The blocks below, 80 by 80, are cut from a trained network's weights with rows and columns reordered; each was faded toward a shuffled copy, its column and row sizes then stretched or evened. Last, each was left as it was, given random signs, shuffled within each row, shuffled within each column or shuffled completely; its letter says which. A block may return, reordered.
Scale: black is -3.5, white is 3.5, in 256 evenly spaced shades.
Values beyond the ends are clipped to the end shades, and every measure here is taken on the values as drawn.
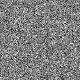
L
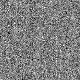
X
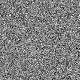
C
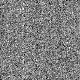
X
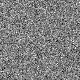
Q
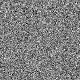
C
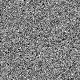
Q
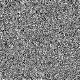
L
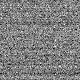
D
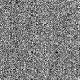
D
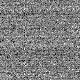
D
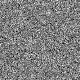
Q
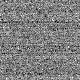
C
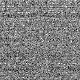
D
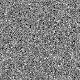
L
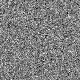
Q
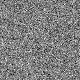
Q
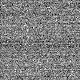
D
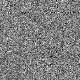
L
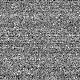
C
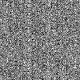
D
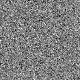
C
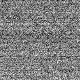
C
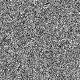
C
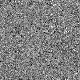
L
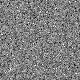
Q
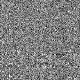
D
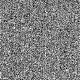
X
